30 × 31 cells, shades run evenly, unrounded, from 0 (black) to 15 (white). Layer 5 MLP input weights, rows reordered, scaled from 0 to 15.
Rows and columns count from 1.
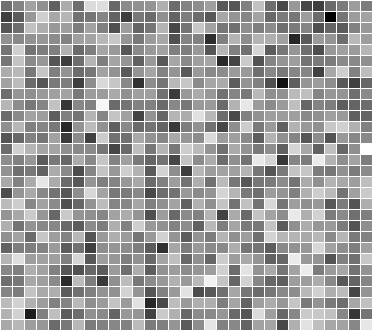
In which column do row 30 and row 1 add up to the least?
24
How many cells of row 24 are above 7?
23
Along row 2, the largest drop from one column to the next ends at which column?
28
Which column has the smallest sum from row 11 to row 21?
6
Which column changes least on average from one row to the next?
13
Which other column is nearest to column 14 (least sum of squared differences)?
5
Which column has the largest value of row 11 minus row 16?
16
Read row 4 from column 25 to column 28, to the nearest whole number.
2 5 9 9
